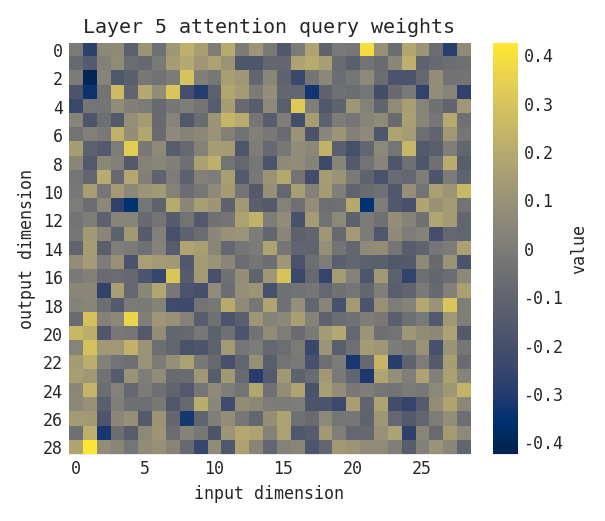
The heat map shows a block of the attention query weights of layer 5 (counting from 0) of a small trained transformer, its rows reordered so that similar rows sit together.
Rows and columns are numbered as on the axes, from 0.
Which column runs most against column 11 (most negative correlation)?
1
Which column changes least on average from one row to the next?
15
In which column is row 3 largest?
7
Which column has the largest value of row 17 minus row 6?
6
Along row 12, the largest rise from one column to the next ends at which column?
17
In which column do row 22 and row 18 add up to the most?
27
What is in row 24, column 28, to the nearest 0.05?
0.25
